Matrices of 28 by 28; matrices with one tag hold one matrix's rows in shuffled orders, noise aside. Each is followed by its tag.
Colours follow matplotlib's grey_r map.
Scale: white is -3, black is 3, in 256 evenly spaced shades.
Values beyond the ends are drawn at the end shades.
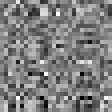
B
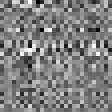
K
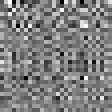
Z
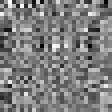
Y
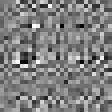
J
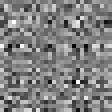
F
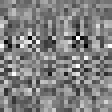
F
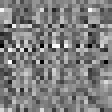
Y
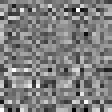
F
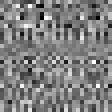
K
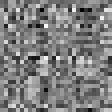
B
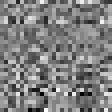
B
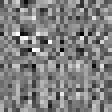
J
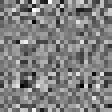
J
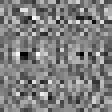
J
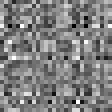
F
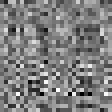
B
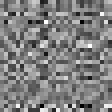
B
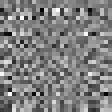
Y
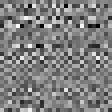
K
